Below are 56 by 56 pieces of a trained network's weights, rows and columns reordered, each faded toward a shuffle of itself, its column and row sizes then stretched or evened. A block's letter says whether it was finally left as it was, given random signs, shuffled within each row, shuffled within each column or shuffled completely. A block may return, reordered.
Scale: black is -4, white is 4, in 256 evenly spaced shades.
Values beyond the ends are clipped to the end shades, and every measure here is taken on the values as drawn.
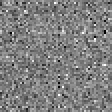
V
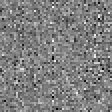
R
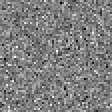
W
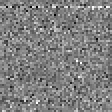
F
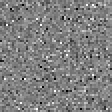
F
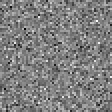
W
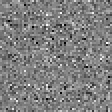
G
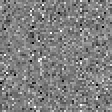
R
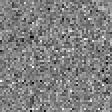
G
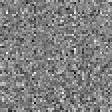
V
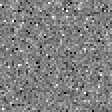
W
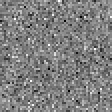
W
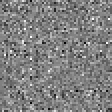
G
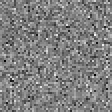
R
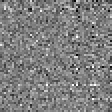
G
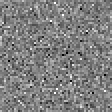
W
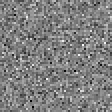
W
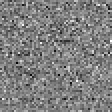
F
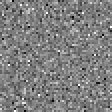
W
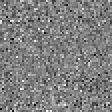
F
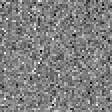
R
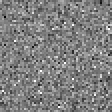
R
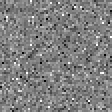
W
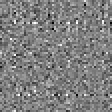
V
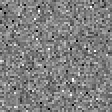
W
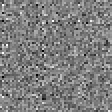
G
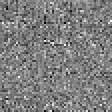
G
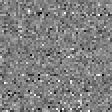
F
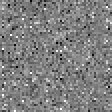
R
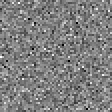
W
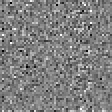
G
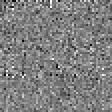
G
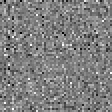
V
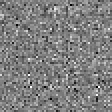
V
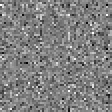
G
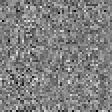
V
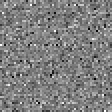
F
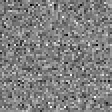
F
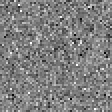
W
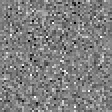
R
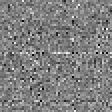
V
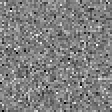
W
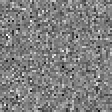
R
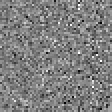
R
